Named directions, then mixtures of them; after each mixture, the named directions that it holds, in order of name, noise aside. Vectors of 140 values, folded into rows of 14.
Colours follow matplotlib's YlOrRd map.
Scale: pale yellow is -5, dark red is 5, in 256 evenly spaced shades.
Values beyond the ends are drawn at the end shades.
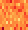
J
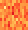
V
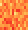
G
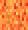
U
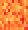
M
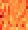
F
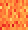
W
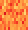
M, U.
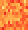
J, M.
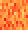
G, V, W.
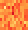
V.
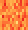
U.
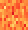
V.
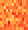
M, U, V.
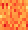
F, W.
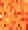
F, G, M.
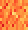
M, V, W.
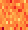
J.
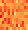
F, G.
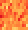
F, G, J.
